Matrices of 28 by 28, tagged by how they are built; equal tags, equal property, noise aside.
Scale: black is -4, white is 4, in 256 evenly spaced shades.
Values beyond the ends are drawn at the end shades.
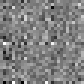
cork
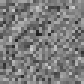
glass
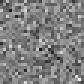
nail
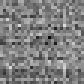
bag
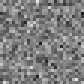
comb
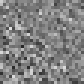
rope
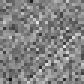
glass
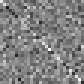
nail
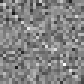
nail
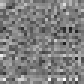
cork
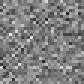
glass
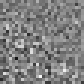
rope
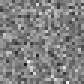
comb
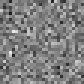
comb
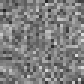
bag
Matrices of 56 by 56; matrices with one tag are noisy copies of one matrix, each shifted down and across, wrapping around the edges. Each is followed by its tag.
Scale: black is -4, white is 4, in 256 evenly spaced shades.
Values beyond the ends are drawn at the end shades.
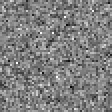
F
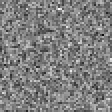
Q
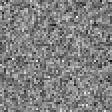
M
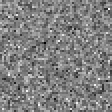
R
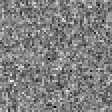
Q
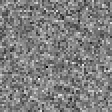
M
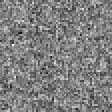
M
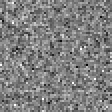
R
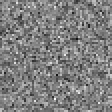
F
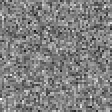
M
